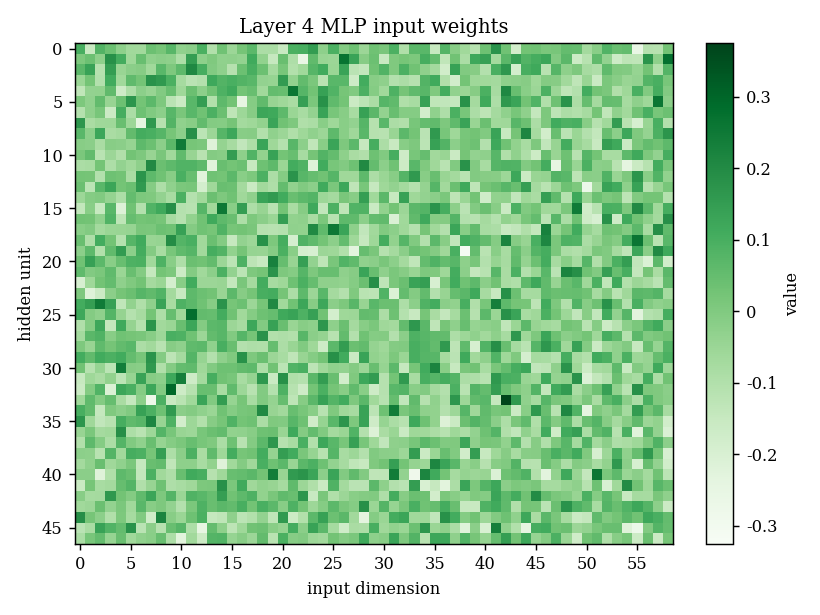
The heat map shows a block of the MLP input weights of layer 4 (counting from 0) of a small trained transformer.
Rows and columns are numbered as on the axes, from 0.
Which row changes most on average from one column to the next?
15
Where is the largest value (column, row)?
42, 33
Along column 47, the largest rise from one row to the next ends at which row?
12
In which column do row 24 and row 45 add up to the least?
54
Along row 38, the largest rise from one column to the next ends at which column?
39
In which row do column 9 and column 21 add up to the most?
4
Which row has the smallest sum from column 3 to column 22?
44
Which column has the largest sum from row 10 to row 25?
46
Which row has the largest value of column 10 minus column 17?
9
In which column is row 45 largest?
41
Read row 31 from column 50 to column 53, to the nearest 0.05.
-0.2 -0.15 -0.1 0.05
